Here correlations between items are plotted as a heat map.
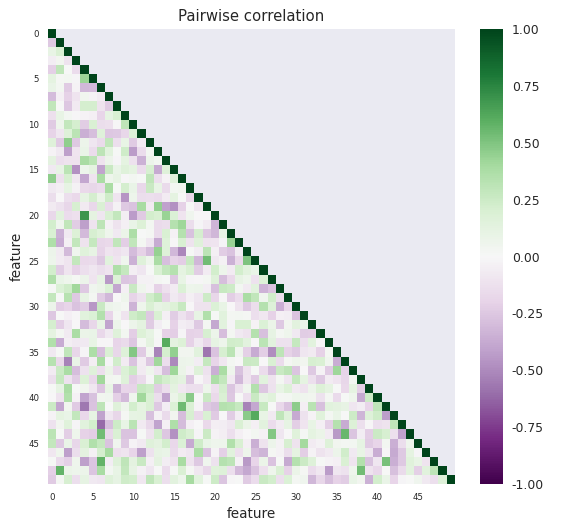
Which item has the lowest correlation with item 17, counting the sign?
45
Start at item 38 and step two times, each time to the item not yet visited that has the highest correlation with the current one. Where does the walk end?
1
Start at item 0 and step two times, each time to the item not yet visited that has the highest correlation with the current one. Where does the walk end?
41
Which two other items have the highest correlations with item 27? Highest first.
44, 0
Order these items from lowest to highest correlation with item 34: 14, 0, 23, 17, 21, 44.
17, 44, 21, 23, 0, 14
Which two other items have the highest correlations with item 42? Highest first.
25, 24
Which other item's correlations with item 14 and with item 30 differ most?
5
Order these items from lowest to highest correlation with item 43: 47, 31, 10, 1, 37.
47, 31, 1, 37, 10
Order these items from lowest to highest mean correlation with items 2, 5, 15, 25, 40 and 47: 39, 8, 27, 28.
27, 8, 28, 39
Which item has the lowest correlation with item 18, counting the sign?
9
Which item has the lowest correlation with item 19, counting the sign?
35
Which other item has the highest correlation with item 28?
3
